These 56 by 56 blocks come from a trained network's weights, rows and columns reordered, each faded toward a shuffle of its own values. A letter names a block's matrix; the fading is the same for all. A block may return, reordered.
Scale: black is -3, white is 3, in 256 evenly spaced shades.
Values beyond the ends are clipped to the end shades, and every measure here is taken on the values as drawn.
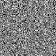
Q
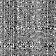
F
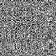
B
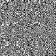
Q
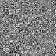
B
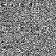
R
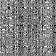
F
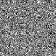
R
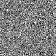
R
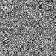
Q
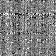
F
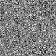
Q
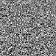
R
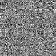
R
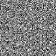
Q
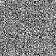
Q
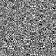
R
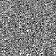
Q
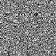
B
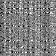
F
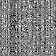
F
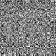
B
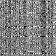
F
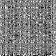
F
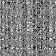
F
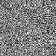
R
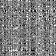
F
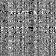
F
